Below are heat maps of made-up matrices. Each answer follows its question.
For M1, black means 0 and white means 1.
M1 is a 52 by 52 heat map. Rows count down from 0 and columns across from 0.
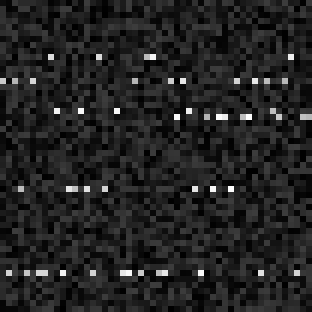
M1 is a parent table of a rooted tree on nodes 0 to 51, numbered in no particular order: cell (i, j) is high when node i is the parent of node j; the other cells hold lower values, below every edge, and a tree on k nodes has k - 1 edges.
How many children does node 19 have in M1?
9
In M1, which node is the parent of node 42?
13
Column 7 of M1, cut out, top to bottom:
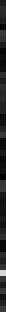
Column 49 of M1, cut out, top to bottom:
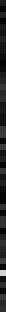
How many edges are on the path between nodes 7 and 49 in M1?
2
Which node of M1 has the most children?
45
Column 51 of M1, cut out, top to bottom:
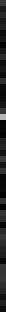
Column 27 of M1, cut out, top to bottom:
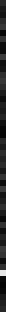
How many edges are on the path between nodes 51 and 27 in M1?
4
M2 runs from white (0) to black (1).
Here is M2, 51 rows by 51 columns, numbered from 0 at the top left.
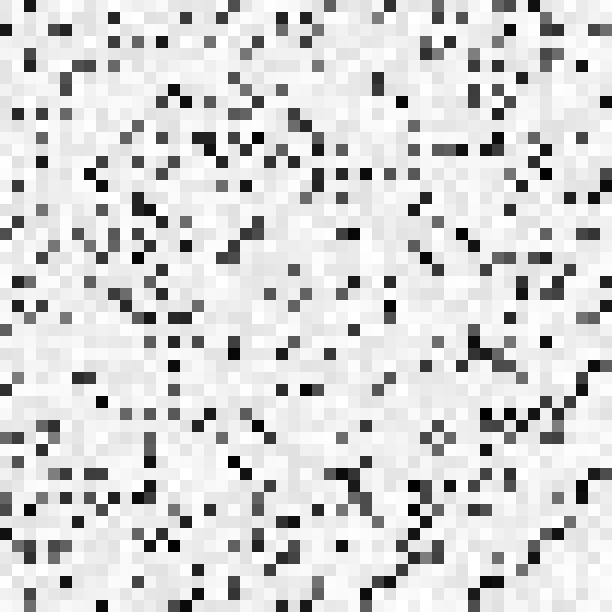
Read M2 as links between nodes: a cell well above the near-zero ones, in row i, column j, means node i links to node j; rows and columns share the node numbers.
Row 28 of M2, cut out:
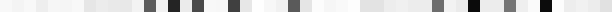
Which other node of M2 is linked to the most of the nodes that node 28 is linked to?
node 45
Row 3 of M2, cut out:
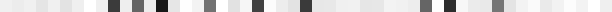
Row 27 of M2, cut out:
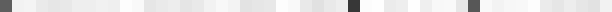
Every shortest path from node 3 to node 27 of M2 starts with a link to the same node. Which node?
node 41
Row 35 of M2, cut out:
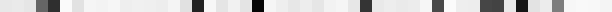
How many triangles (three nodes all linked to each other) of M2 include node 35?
8
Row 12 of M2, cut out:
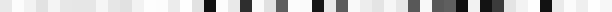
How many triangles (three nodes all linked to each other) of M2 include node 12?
8
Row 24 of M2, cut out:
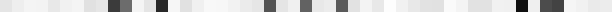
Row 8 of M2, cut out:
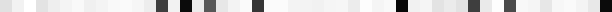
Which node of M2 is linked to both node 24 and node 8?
node 13
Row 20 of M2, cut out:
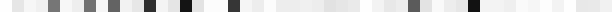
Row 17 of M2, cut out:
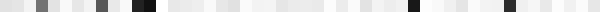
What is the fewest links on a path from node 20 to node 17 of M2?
2
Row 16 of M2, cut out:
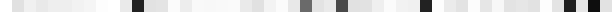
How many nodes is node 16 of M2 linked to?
6
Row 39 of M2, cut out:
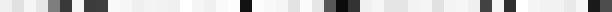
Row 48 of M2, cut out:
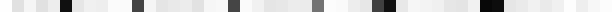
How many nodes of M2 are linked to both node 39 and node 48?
2
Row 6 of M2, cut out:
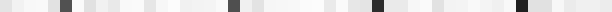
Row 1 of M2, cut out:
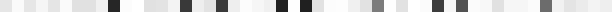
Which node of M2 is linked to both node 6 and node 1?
node 31
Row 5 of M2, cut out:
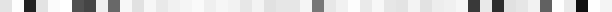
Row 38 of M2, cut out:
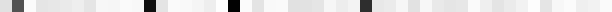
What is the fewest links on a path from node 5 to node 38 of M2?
3
